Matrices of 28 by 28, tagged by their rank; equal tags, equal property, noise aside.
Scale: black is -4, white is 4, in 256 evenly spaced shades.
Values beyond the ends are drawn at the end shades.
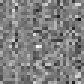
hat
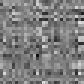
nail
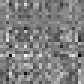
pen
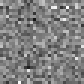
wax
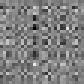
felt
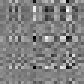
felt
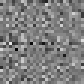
nail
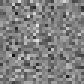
wax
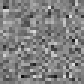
hat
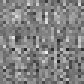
hat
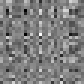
pen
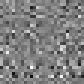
nail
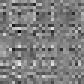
pen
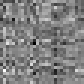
pen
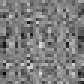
nail
